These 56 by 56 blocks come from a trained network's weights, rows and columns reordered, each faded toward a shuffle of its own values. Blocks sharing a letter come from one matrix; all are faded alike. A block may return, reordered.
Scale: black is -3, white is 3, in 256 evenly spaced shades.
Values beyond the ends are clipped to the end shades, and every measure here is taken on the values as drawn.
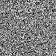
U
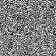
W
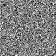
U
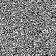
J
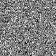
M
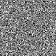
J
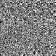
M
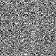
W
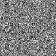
J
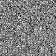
W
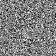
M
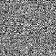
W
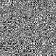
W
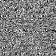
J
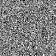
U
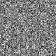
J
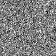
U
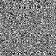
W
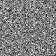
J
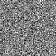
J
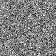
U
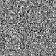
J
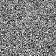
U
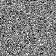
M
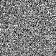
U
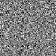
W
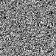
U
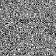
W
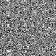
J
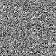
J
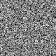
U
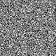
U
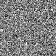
U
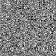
W
